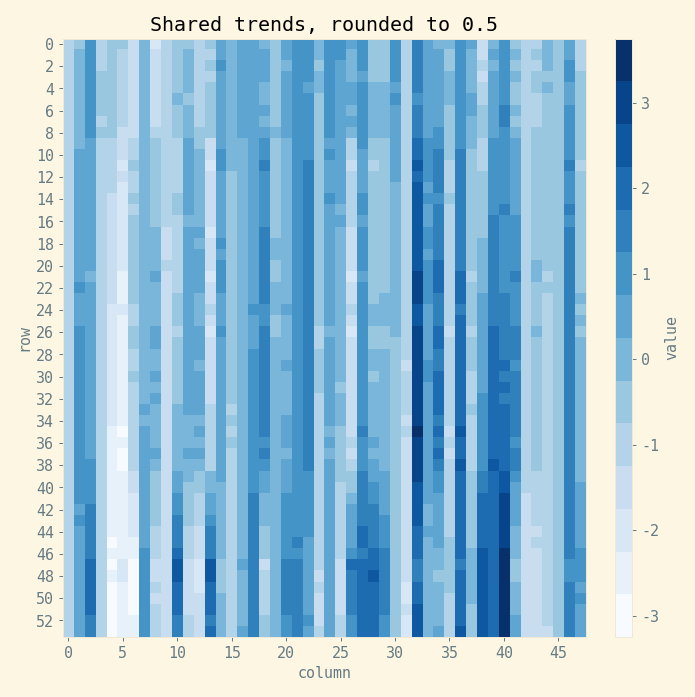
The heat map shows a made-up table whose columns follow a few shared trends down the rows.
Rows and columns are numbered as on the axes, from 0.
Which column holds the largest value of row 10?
32
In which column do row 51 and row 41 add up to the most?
40
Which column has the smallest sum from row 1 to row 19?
5
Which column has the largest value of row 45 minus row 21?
13
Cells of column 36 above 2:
3
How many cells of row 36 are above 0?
21
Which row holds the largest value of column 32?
35
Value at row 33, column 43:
-0.5
